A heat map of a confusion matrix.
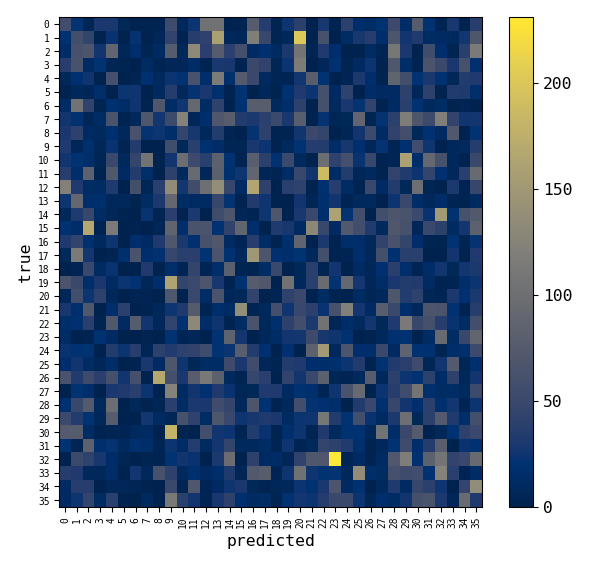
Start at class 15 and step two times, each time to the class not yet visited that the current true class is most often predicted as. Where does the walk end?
11
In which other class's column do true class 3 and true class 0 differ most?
12
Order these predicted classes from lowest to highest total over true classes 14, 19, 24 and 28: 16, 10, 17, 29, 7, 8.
7, 8, 10, 17, 16, 29
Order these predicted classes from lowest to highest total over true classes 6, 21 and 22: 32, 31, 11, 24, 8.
8, 32, 31, 24, 11
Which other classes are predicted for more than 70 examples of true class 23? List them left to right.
14, 32, 35
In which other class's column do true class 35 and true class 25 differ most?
34
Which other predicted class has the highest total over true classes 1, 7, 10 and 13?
29
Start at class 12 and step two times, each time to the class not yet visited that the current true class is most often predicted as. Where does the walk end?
20
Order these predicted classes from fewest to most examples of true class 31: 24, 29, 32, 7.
7, 24, 29, 32
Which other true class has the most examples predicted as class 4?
15
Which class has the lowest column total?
5
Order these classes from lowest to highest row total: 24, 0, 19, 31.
31, 0, 24, 19
